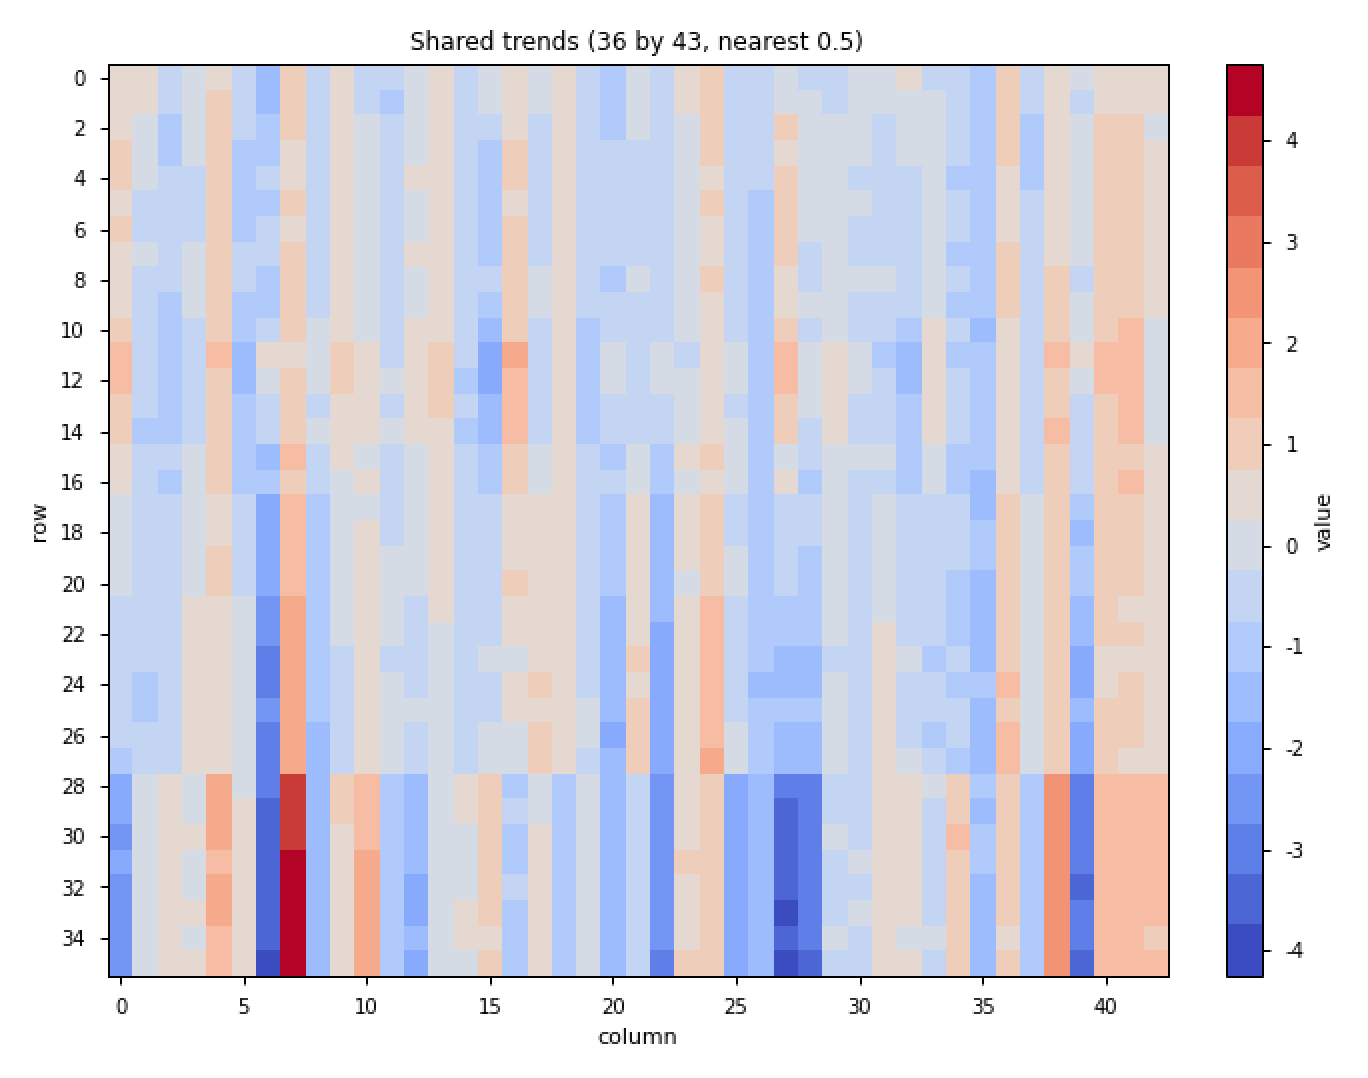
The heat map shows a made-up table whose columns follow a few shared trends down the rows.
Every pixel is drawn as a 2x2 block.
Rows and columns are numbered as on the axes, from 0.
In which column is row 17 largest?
7
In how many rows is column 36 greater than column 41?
7
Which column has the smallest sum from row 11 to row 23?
6
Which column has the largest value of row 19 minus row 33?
27
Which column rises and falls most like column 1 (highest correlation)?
32
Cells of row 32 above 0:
18
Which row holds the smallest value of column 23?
11
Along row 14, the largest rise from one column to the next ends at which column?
16
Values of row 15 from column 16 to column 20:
1 0 0.5 -0.5 -1
